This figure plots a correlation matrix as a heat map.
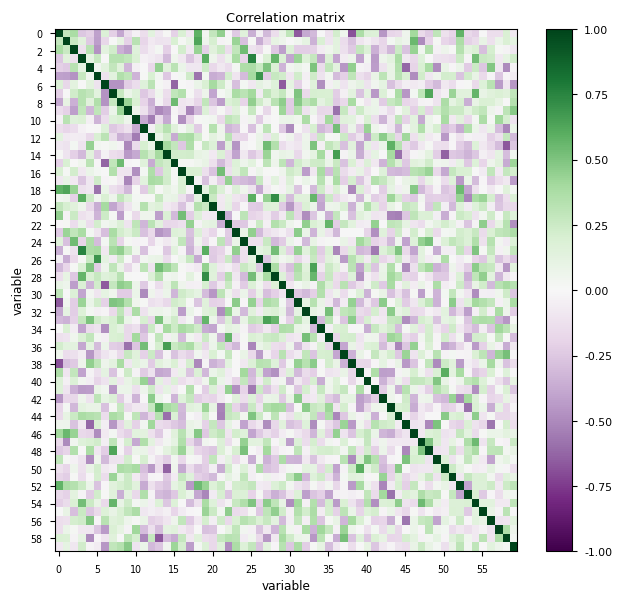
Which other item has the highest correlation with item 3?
25
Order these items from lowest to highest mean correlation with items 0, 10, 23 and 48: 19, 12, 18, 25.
12, 19, 25, 18
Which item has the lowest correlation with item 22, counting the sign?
59
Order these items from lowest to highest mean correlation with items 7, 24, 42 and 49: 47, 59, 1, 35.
1, 35, 59, 47
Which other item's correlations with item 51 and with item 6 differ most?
7
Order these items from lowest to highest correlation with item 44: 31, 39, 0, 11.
11, 0, 39, 31
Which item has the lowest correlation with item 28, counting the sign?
39
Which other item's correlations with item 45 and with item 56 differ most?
4
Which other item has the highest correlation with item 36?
14
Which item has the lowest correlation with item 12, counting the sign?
10
